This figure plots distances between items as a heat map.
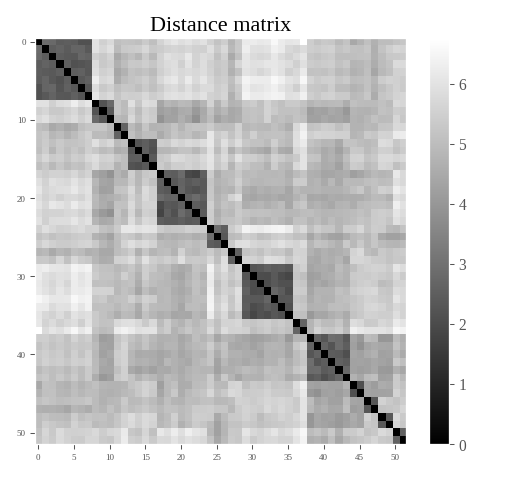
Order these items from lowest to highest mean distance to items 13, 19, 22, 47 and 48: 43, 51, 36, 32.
43, 32, 36, 51
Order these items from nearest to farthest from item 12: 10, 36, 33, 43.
10, 33, 43, 36
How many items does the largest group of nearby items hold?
8
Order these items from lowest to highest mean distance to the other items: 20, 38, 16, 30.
38, 20, 30, 16
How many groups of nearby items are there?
14
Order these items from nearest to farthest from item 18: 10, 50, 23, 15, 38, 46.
23, 10, 38, 46, 15, 50
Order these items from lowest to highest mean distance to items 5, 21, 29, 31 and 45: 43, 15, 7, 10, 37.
43, 10, 7, 15, 37
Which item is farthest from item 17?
50
